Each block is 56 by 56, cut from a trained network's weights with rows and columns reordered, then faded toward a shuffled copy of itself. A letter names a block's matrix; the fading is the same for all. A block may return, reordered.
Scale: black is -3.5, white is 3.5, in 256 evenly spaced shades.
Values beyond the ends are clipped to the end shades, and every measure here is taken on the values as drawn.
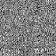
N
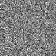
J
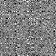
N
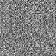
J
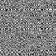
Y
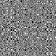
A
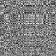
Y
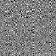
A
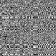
Y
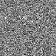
J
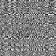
Y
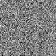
J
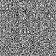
J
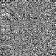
N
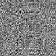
N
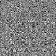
N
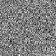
J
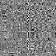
A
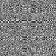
Y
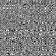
N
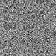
J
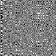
A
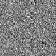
J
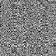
N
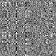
A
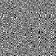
A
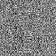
J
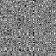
A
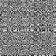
Y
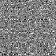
N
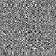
A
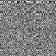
Y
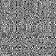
N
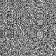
J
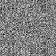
J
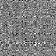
N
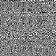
N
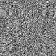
J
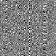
A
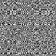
Y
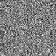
J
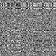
Y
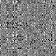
A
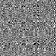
A
